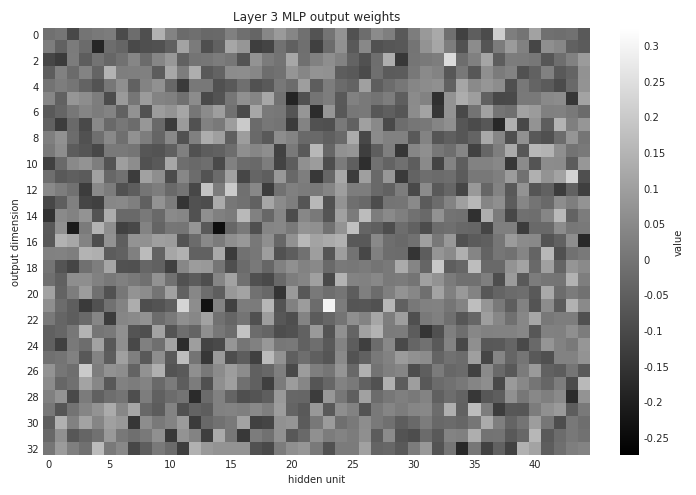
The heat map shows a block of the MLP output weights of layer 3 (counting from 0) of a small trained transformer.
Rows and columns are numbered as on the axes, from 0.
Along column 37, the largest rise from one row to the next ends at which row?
8
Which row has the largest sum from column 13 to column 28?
16
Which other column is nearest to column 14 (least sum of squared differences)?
39
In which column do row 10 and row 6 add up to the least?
32
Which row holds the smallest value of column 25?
11
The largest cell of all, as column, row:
23, 21
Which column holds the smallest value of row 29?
37
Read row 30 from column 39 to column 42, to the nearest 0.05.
0 0.1 0 -0.1
